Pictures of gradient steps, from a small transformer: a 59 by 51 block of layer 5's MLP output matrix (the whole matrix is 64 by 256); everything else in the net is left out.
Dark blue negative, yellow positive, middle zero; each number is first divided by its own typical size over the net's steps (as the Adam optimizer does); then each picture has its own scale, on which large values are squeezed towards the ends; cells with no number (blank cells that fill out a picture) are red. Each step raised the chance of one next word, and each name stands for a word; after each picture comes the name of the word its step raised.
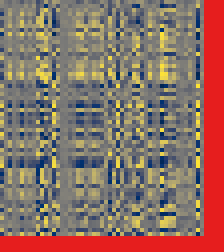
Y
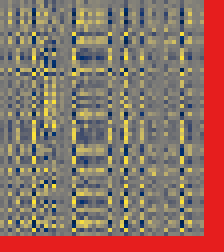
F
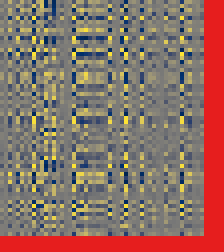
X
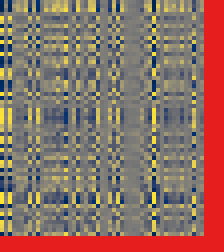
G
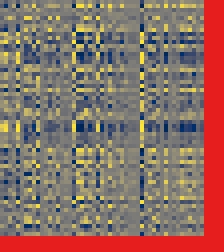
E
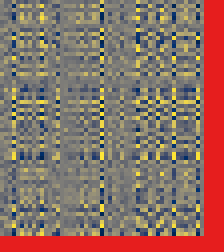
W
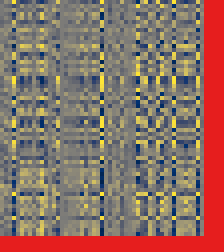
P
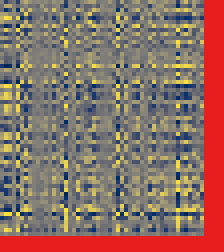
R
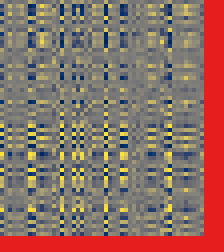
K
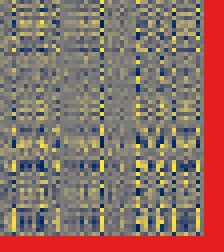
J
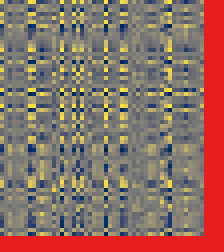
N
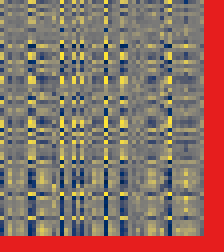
P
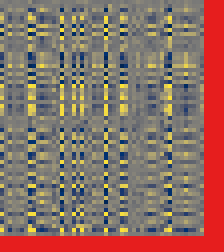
R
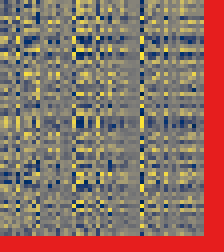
X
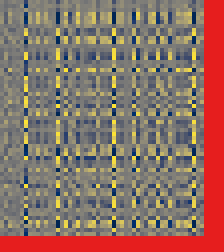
F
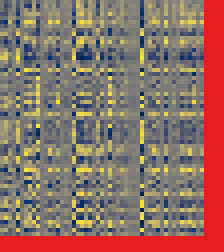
F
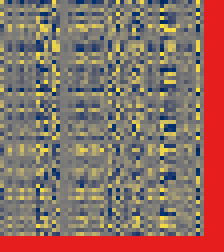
N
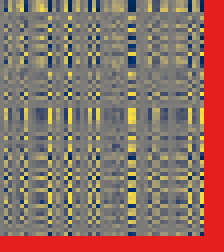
G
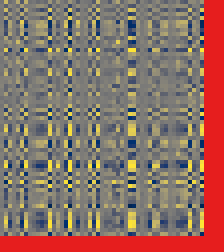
J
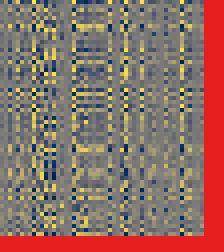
N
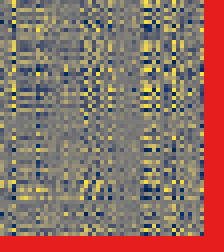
N
